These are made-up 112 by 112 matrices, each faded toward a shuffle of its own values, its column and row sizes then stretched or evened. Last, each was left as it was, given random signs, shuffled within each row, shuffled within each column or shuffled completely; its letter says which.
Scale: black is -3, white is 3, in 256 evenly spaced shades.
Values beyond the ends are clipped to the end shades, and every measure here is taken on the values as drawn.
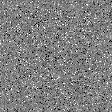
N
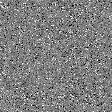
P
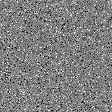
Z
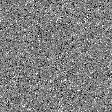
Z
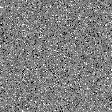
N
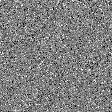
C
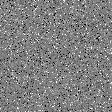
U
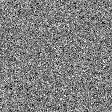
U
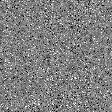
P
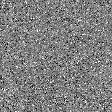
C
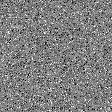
U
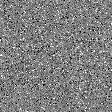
C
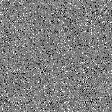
N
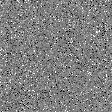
Z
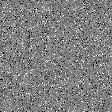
P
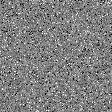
C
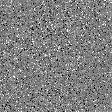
Z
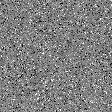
U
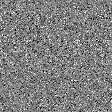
C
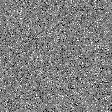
Z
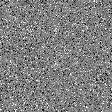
Z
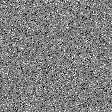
U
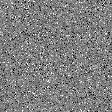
P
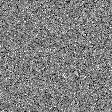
U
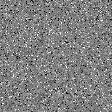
P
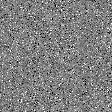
Z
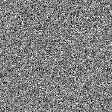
P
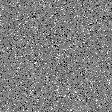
Z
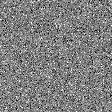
Z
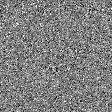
C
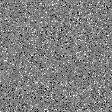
P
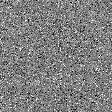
Z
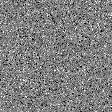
C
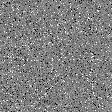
U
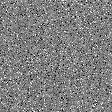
U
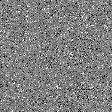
N
